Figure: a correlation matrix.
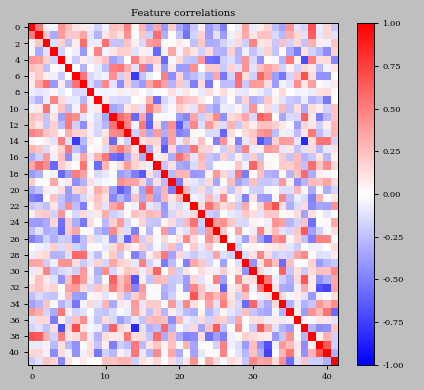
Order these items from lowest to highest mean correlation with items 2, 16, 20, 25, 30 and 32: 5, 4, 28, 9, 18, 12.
12, 5, 4, 9, 18, 28
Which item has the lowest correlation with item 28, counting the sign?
14
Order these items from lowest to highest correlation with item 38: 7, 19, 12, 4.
12, 19, 7, 4
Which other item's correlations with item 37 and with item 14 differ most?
6
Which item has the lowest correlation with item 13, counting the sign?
26
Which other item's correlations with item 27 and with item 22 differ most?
33
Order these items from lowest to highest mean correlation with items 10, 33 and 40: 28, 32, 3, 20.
3, 32, 28, 20
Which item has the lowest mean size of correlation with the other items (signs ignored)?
8
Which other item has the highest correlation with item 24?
22
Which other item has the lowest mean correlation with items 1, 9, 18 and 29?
34
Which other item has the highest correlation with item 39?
40
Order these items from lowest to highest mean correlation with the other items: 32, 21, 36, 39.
21, 39, 36, 32
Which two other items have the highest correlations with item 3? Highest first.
9, 19
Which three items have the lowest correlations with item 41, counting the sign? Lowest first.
35, 4, 40
